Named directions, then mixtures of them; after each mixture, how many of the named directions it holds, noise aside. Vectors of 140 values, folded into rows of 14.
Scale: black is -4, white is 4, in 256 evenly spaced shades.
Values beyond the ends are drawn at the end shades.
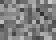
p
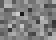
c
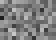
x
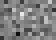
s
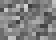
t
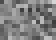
three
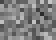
one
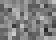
four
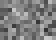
four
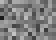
one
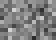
three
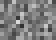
three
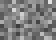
three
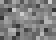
two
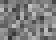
three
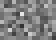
two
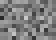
one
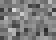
three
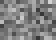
one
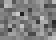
one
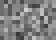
four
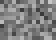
one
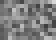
four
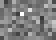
two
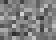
three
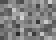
three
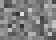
one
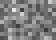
four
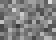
three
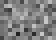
two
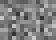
two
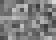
four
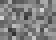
one
